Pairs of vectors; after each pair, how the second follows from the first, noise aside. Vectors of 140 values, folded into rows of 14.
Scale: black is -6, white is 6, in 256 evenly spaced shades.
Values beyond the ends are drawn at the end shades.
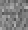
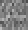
reversed, negated.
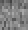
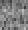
copied.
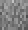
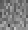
reversed.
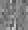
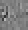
wrapped around, negated, partly zeroed.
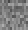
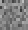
shuffled.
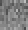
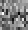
wrapped around, scaled up.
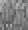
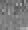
reversed, partly zeroed.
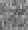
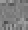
wrapped around, negated, partly zeroed.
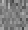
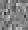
shuffled.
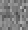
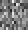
wrapped around, scaled up.
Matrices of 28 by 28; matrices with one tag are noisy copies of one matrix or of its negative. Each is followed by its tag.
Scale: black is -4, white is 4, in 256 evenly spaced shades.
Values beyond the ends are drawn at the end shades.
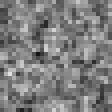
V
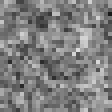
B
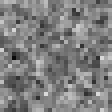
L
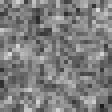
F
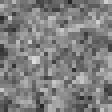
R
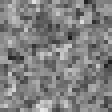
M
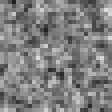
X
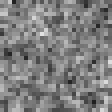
F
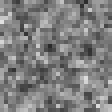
V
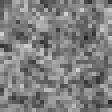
B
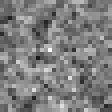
V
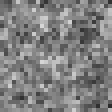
B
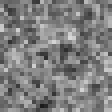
M
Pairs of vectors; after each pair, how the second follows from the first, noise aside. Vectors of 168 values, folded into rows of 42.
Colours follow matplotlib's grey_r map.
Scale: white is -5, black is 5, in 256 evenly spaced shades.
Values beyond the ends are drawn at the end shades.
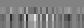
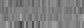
wrapped around, negated, shrunk.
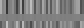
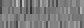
negated, partly zeroed.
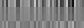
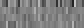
partly zeroed.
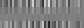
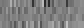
negated, partly zeroed.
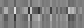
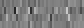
negated, partly zeroed.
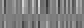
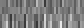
reversed.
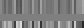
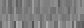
shrunk.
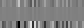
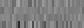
shrunk.
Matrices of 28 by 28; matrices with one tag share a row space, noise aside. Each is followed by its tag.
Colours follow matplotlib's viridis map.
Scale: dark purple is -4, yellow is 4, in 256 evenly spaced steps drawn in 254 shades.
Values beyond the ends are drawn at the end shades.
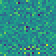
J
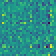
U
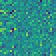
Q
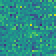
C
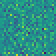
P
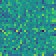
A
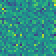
A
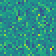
J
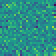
A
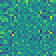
Q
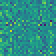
Q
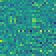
C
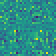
C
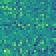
A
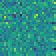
A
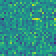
C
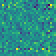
U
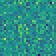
J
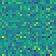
U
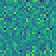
J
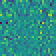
Q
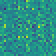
J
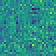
C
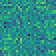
A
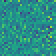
U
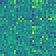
C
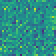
A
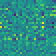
A
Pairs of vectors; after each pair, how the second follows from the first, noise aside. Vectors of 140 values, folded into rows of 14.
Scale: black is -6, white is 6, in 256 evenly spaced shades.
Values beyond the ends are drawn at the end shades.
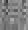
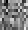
scaled up.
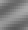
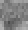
wrapped around, partly zeroed.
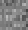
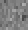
partly zeroed.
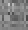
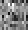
scaled up.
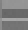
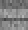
negated.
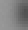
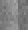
wrapped around, negated, shrunk.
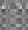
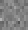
wrapped around, shrunk.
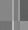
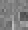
partly zeroed.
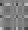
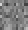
negated.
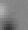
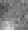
negated.
